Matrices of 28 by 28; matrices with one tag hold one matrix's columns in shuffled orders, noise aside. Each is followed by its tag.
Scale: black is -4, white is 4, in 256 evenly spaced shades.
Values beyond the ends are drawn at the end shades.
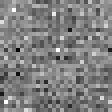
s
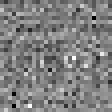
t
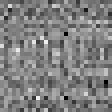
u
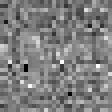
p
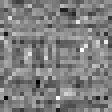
u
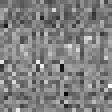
p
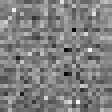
s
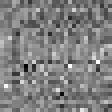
p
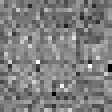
p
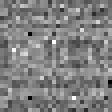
u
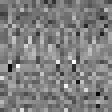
p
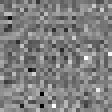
t
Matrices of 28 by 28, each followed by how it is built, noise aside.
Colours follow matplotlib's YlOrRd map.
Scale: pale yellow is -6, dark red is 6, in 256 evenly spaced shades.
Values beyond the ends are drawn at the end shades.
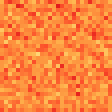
repeating columns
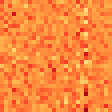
uneven columns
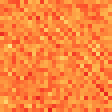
Toeplitz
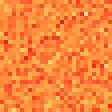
noise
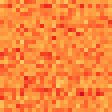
blocks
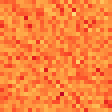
Toeplitz
